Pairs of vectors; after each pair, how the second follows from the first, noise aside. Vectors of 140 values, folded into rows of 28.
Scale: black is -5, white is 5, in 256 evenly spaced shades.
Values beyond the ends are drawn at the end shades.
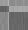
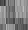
wrapped around, negated.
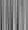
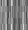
wrapped around, negated.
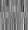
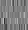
reversed, partly zeroed.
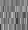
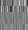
reversed, partly zeroed.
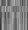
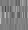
negated, partly zeroed.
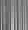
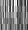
reversed, scaled up.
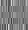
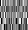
wrapped around, negated, scaled up.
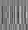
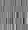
wrapped around, negated, partly zeroed.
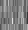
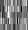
wrapped around, negated, scaled up.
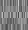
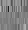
wrapped around, negated, partly zeroed.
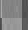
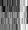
wrapped around, negated, scaled up.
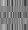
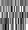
wrapped around, negated, scaled up.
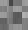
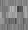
wrapped around, negated, partly zeroed.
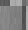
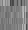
negated, partly zeroed.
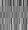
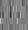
wrapped around, negated, partly zeroed.
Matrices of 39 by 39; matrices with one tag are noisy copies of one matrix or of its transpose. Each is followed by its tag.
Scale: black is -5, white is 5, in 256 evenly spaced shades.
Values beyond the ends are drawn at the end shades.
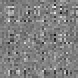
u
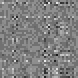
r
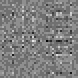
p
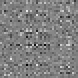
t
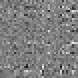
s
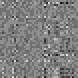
r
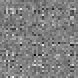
u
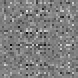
t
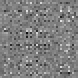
t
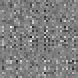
t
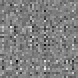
t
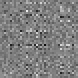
t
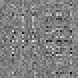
p
